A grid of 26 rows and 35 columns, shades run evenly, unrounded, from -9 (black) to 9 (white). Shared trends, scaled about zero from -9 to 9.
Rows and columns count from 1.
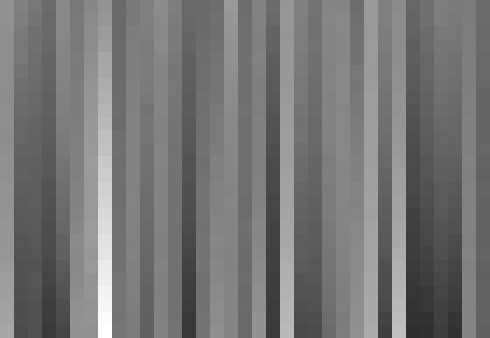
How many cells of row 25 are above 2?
5
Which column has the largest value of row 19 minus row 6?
8
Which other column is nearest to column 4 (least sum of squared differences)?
14
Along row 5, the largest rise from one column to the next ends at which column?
21
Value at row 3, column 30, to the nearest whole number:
-2
